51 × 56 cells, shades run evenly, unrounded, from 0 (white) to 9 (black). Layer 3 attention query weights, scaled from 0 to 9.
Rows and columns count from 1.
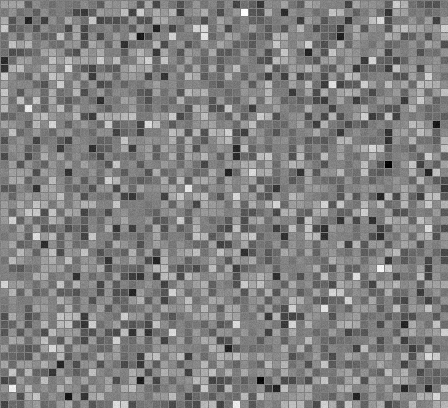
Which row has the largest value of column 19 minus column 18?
42
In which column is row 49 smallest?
2
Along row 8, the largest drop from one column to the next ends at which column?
47
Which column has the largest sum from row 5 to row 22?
49
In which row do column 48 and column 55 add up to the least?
34
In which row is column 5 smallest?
30
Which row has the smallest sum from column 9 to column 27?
8
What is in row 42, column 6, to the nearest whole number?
6
